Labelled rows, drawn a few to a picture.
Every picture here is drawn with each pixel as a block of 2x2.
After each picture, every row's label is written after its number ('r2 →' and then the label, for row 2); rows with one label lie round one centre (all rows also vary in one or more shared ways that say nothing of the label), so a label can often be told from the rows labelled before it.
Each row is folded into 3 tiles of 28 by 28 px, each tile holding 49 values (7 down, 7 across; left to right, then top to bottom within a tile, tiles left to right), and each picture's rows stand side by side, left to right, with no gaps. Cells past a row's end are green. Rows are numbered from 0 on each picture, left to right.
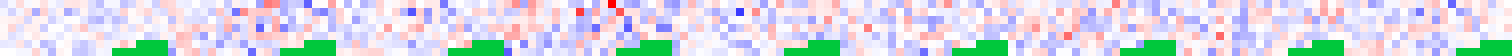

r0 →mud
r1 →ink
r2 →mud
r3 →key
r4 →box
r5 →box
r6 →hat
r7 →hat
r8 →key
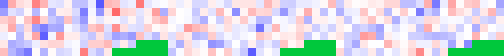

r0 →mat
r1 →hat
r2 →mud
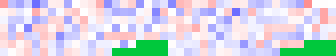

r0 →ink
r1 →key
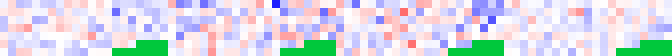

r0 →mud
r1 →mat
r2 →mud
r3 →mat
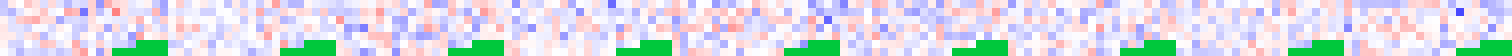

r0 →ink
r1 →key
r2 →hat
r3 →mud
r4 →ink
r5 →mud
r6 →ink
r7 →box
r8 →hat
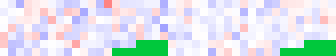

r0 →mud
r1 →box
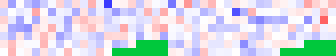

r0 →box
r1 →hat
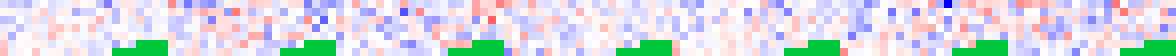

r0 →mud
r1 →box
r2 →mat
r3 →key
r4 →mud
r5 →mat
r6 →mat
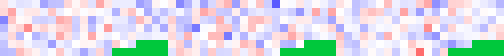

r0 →box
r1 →mud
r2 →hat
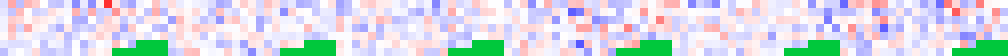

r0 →key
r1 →box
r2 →mud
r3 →box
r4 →mat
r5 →mud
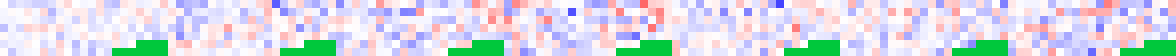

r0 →mat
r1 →ink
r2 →key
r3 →key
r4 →mat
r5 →key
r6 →hat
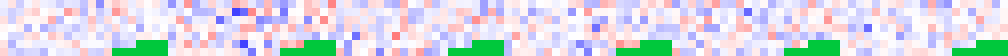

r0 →hat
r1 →hat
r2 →box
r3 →mat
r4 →mud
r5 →ink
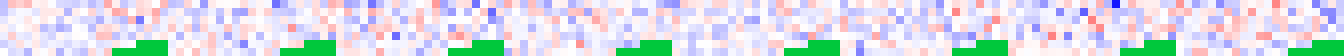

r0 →hat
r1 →ink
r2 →mud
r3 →key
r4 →ink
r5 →ink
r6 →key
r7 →box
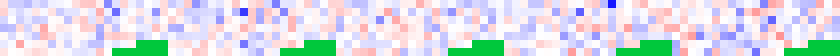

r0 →hat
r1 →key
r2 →mud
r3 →key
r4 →ink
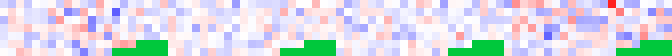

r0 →mud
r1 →ink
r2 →mud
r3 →ink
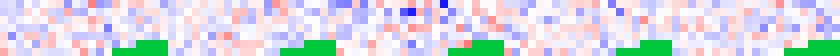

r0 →mud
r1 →box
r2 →mud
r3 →box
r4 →mat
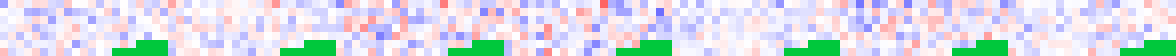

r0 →ink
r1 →key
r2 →ink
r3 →mat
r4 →box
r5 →key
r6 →mat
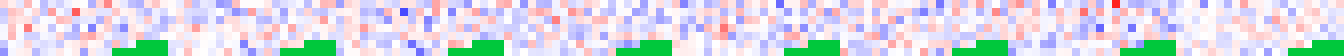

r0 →box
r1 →box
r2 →ink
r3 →hat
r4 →mud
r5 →mud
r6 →key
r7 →mat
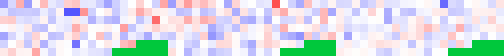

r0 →mud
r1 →ink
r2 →ink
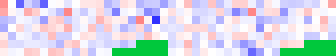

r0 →key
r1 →hat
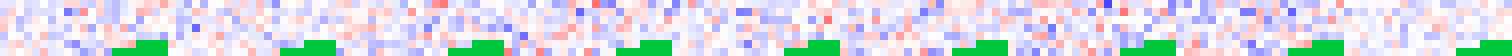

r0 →mat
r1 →hat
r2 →hat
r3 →hat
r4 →mud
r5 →mat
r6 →mud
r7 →mud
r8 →key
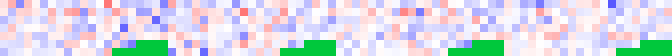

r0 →key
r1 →box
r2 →ink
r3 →hat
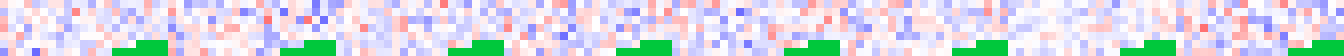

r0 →ink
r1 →key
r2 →ink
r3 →ink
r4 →key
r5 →mud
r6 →box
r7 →mud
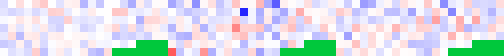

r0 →hat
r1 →mud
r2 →ink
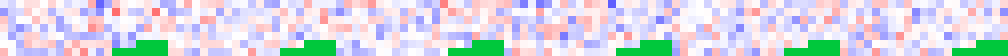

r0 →box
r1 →ink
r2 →mat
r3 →key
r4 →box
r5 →mud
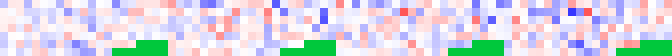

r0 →mat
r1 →mat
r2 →key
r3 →key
